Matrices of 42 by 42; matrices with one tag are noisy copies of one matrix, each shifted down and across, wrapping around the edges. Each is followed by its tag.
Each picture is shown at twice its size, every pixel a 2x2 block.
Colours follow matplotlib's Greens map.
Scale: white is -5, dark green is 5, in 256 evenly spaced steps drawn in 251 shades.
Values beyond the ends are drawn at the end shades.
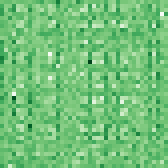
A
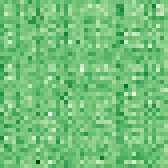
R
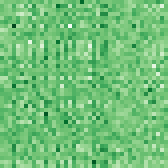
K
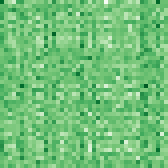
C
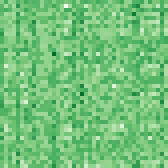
R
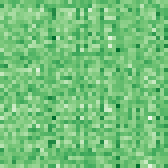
R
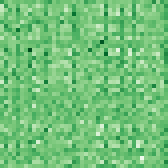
A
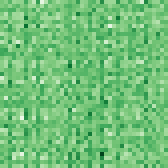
A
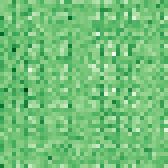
A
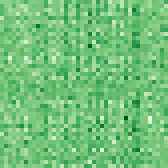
K
